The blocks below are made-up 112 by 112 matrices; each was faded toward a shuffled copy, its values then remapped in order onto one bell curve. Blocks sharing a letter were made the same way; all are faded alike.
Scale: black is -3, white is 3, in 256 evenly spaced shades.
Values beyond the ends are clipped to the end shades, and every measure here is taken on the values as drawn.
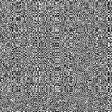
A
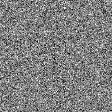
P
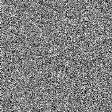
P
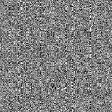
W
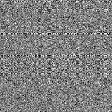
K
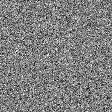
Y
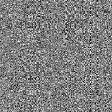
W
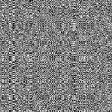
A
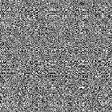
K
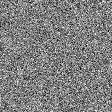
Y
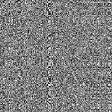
W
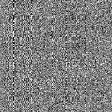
W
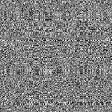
K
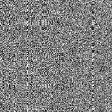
W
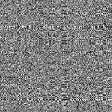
K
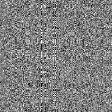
W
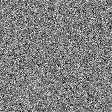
Y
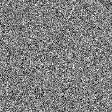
P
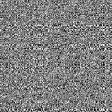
K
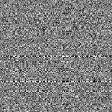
K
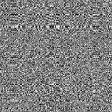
K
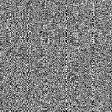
W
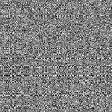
K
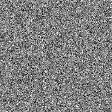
P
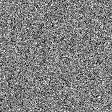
Y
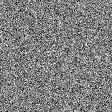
Y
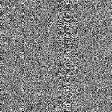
W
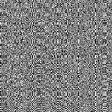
A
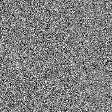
P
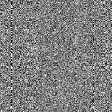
W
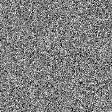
P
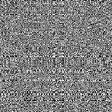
K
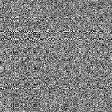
K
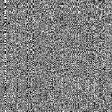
W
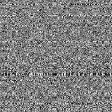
K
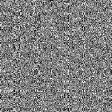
W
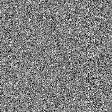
P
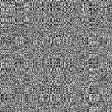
A
